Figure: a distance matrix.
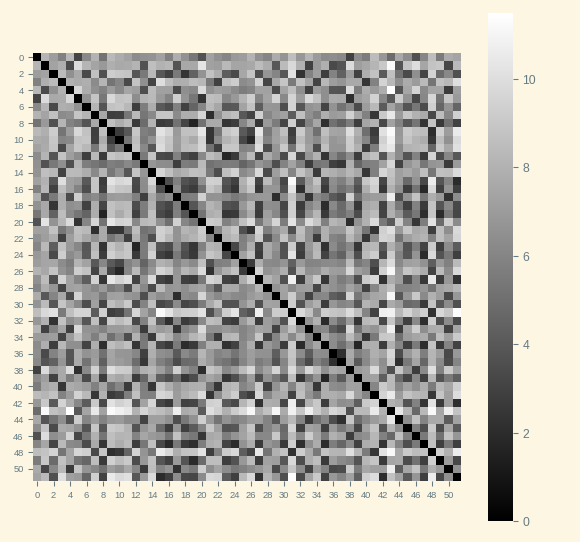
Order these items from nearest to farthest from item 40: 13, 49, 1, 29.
13, 29, 1, 49
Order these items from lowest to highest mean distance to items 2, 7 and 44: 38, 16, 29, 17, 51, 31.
17, 29, 16, 51, 31, 38
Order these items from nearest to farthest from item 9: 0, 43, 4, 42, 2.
4, 0, 2, 42, 43
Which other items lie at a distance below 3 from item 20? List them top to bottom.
5, 38, 46
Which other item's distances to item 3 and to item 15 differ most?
51
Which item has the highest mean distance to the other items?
43
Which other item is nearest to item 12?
23
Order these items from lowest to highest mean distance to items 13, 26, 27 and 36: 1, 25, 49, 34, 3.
25, 1, 49, 34, 3
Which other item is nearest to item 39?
35
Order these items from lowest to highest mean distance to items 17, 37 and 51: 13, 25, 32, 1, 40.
13, 32, 1, 25, 40
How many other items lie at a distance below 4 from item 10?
8
